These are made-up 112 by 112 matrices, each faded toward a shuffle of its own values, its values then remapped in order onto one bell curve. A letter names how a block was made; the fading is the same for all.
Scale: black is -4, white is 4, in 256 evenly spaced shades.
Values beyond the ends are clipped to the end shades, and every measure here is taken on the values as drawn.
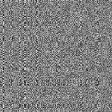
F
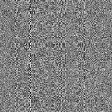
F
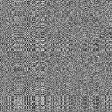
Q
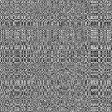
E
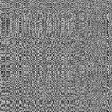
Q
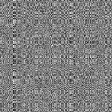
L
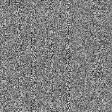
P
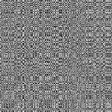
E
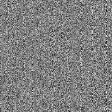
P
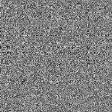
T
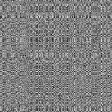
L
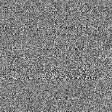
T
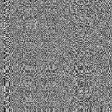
F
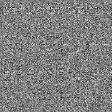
T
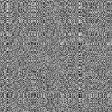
Q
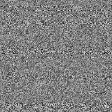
T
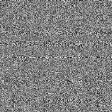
T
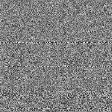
T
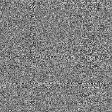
T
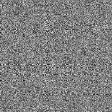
T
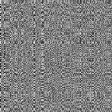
Q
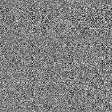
T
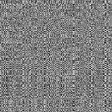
Q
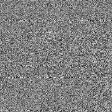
T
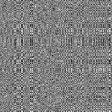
L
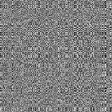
Q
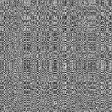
L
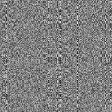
F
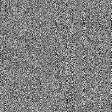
P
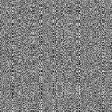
F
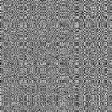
L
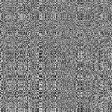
Q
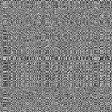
E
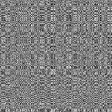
L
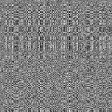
L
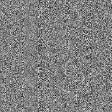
P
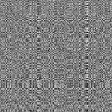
L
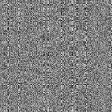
F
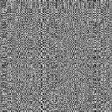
Q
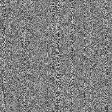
P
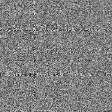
T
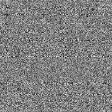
T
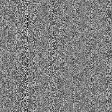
P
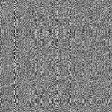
F
